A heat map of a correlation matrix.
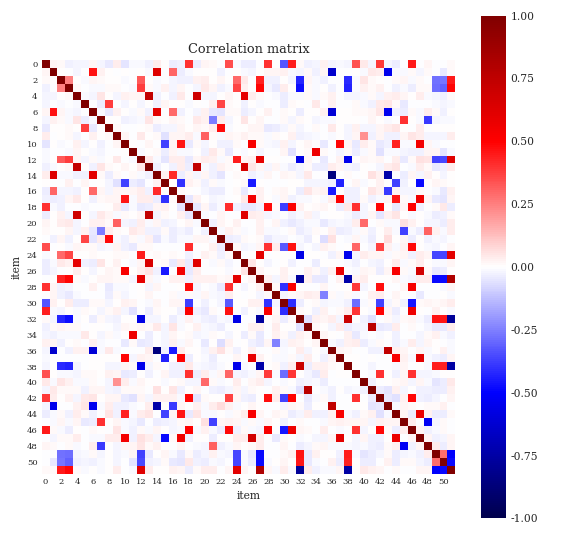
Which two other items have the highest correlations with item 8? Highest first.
22, 5
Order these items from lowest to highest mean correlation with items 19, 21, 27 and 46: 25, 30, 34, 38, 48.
38, 30, 34, 48, 25
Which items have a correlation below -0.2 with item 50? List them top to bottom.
2, 3, 12, 24, 27, 51
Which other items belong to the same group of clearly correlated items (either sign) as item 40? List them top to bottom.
9, 20
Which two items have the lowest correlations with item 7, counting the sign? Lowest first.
48, 21
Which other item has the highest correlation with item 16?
14
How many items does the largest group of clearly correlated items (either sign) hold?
10
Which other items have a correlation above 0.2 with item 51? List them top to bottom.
2, 3, 12, 24, 27
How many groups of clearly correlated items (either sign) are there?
11
